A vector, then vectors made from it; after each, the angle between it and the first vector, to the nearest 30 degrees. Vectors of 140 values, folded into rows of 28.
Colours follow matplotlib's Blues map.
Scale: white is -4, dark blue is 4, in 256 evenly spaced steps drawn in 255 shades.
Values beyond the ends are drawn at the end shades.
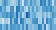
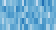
60 degrees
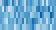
90 degrees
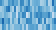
150 degrees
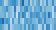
150 degrees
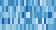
150 degrees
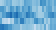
60 degrees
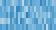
30 degrees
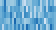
60 degrees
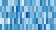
30 degrees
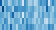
90 degrees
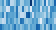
60 degrees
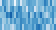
60 degrees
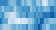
90 degrees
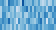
120 degrees
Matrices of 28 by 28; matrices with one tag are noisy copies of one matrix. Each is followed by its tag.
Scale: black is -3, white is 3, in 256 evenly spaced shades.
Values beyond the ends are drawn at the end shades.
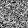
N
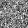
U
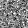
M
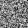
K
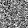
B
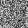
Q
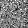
K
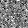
M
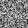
U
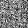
K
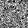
N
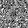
B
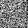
K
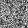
Q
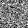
N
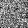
K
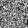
U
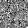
B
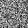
K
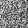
K
